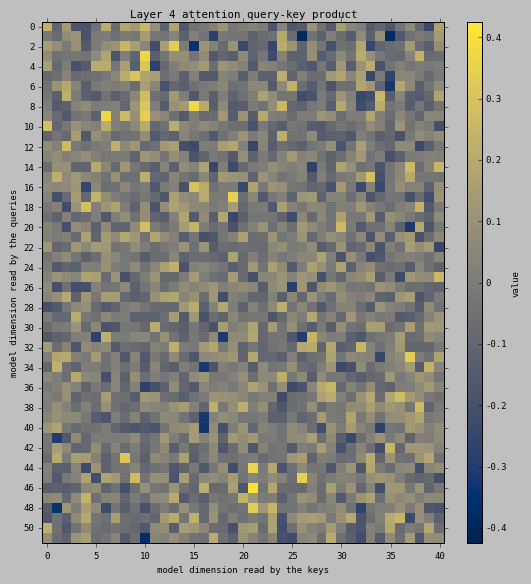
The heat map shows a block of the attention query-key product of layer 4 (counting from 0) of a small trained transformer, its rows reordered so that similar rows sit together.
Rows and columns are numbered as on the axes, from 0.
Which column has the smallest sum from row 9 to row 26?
34
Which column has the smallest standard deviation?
22
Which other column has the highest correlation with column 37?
1
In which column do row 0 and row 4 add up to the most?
10
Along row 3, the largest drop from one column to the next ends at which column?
11
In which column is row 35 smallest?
6
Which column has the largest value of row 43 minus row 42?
8
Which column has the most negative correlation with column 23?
32
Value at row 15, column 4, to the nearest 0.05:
0.05
